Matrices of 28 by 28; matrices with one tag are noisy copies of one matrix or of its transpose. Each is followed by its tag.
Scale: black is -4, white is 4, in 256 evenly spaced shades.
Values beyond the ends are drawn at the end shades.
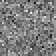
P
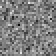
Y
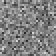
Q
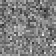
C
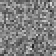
P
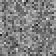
C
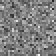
Y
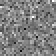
Q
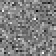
Q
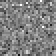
P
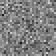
Q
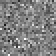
C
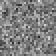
Y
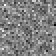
Q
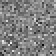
C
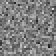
Y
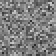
P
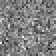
C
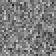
P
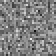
Y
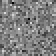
P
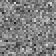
P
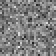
C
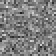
Q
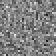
Q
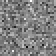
C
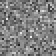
P
